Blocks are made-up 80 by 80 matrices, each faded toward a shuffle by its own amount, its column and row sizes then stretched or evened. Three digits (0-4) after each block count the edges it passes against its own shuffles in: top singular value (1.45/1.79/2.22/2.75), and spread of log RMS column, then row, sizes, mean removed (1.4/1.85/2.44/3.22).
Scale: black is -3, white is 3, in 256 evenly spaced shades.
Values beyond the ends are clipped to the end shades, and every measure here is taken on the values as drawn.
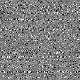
2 0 3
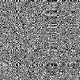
3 1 2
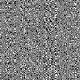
3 3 0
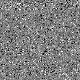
0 0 2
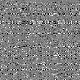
3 0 3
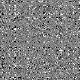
1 3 3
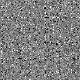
1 2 2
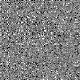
2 2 2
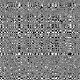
4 3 4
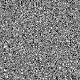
1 1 1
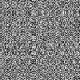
3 2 1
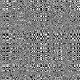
4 3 4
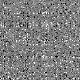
2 2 2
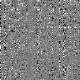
1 4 1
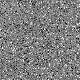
1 0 1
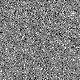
1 0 0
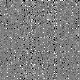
1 3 2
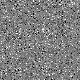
0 1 1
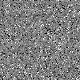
0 0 1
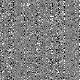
1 4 1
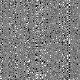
2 4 0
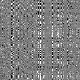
4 4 1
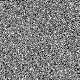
0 1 0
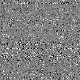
1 1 3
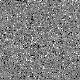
0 1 2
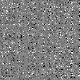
1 3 2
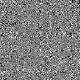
2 2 3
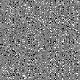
3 2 1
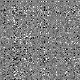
1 3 3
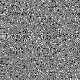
2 0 1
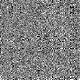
2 2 2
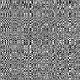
4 4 3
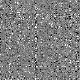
1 3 2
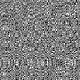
3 2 0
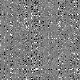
1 4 2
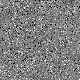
0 1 1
